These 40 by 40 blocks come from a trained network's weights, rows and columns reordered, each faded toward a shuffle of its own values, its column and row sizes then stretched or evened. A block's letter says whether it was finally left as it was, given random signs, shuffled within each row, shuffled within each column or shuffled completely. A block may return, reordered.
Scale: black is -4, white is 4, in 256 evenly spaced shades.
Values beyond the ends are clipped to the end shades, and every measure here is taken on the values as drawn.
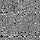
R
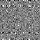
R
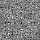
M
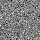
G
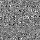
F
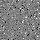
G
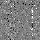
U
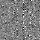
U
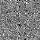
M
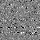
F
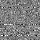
F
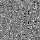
U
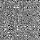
M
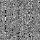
U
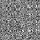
R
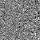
U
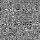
M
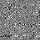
M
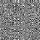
R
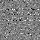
F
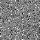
U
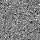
G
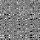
R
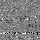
F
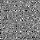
M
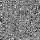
R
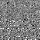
F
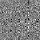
R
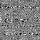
F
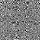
R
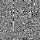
M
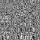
R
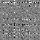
M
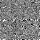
M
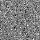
U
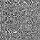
R
